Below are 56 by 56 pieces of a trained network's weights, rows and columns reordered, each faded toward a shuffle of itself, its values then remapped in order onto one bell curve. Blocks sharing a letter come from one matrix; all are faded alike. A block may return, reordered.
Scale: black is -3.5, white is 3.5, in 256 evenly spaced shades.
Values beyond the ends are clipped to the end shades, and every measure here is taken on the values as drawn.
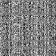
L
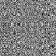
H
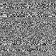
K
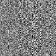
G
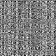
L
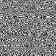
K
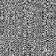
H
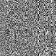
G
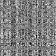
L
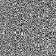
G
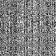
L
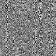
G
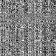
L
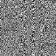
G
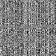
L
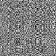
H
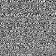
K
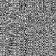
H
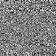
K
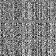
L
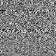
K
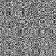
H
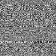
K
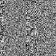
G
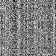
L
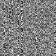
G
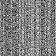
L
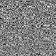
K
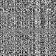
L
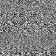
K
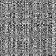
L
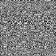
K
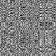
H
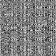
L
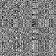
H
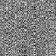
H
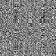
H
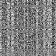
L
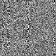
G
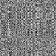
H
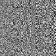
G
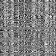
L
